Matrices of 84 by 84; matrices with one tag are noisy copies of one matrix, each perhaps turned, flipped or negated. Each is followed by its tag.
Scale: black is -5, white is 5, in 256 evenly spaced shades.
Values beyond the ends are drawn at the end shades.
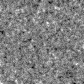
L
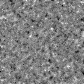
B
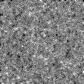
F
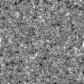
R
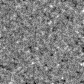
B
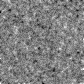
F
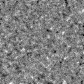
B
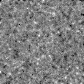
F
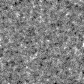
R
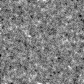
R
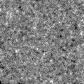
L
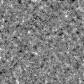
B
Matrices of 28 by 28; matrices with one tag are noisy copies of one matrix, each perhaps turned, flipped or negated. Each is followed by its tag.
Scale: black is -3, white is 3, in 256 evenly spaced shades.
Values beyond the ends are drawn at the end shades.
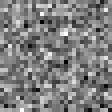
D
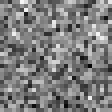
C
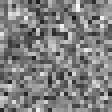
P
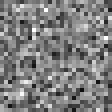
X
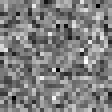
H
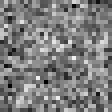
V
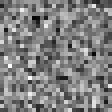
X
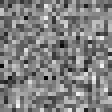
X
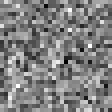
C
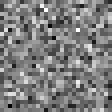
X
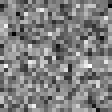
C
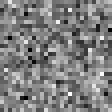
C
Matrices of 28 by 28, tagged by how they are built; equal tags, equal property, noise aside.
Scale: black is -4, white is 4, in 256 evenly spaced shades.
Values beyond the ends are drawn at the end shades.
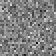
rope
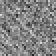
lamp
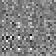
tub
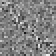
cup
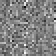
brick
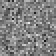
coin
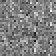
brick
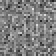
coin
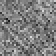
lamp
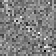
cup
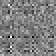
tub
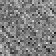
lamp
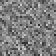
lamp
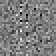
brick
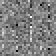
brick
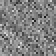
lamp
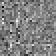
brick
